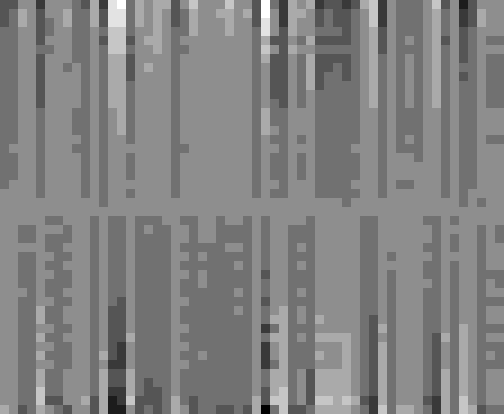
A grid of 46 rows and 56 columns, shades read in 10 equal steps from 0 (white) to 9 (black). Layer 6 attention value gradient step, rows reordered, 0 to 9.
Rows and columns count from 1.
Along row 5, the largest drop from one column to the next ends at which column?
13
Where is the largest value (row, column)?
46, 30
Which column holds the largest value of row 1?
52
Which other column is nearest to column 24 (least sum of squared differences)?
44
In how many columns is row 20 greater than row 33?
20
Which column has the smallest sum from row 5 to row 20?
14
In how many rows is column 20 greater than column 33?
22
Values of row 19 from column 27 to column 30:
4 4 5 4
